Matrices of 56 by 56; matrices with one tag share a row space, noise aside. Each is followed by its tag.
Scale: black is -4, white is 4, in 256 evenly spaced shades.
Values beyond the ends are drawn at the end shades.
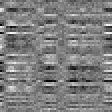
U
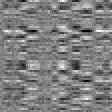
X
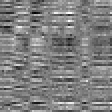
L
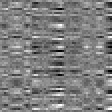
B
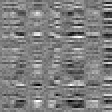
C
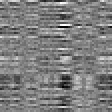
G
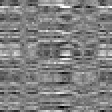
G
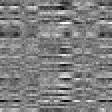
G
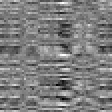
G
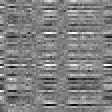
U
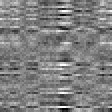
G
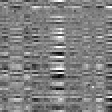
B
